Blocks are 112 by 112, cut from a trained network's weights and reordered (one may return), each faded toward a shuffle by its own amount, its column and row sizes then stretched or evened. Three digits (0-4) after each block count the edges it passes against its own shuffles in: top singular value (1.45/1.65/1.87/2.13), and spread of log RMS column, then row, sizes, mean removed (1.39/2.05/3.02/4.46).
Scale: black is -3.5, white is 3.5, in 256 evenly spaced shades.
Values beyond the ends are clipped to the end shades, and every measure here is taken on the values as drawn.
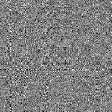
4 2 1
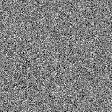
2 1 1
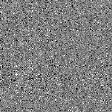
0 2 2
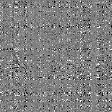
2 3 3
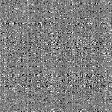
2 0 3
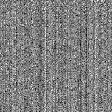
4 1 0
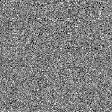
2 1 1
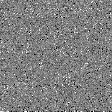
0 1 1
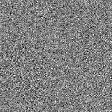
3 1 1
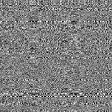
4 0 3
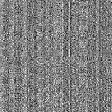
4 0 1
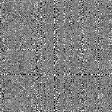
3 3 1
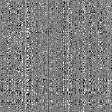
3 3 3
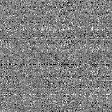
3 2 1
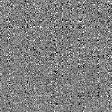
3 3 2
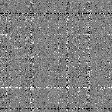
4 3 2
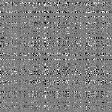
3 3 4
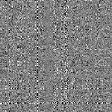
3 3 2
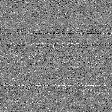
2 0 2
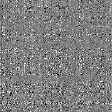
2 2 3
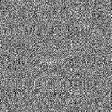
4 2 1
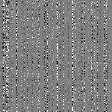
3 4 2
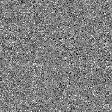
1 1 0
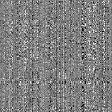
3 3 2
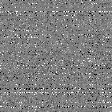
1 1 3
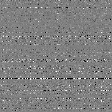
4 1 3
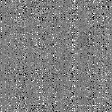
0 3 2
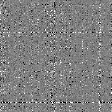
3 3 2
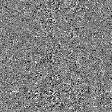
2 2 2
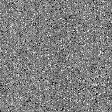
0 0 1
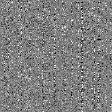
1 3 1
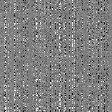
3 4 2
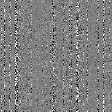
4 4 1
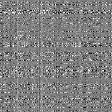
3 0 4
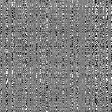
4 4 0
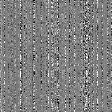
4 4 1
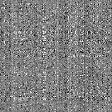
3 2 2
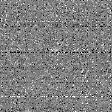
3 2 2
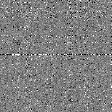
2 2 2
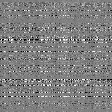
4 0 4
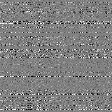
2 1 4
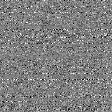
1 0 3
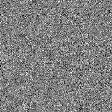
2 1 1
